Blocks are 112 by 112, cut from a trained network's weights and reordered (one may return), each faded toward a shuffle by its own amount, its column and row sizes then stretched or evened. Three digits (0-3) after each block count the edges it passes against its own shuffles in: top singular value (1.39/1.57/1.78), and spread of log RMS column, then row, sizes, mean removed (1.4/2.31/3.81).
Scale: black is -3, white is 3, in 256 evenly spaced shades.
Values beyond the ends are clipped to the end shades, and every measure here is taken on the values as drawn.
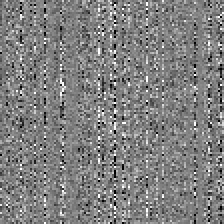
1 3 0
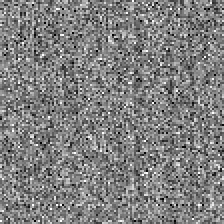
1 0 1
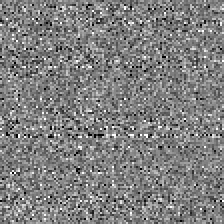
0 1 2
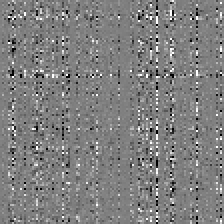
2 3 2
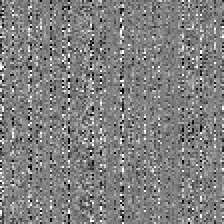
0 3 1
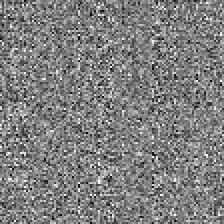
2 2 0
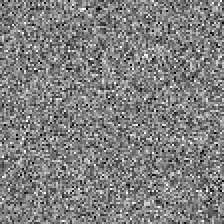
0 0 1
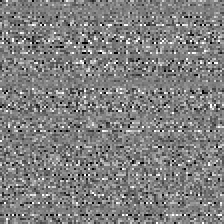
0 0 3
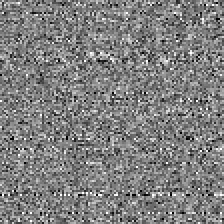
1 0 2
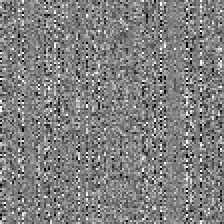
3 3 0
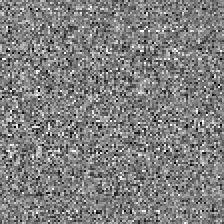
1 1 2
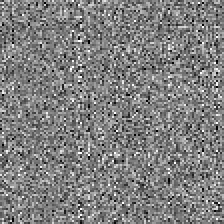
1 2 0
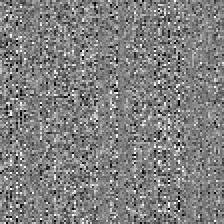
0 3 0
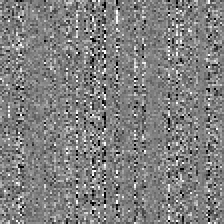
1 3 0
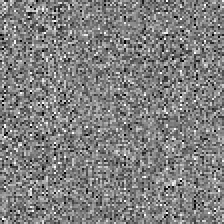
2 2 0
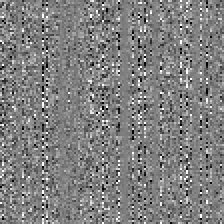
0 3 0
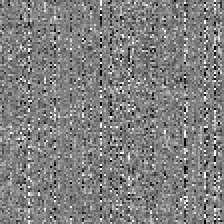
0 3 0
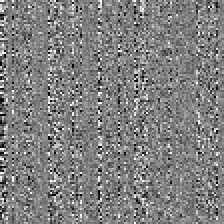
3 3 1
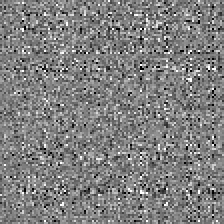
1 2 2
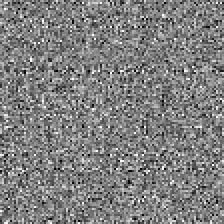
1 1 2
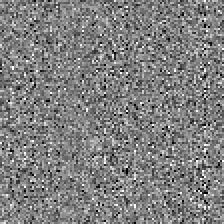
0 2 0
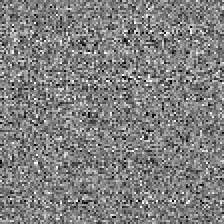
3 1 2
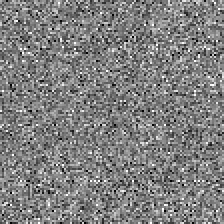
1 0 2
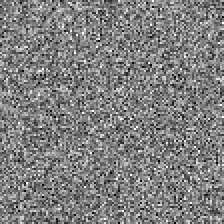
3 0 0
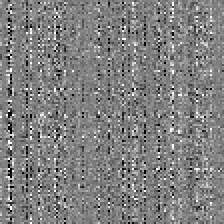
3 3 2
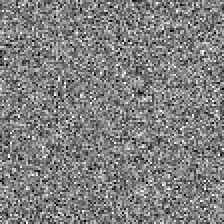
1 0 0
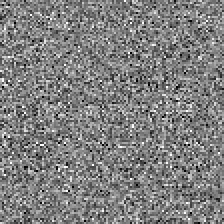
1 1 1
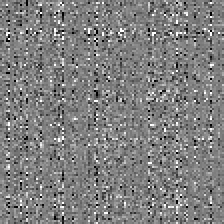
0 3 2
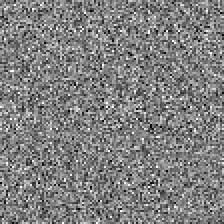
0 0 1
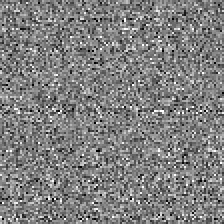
0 1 2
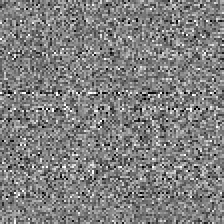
1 0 2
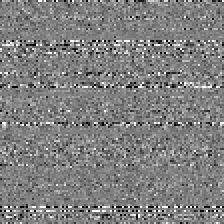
2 0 3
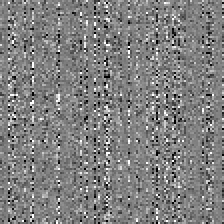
0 3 1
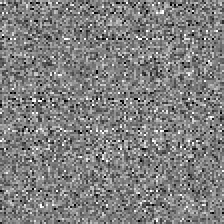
0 1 2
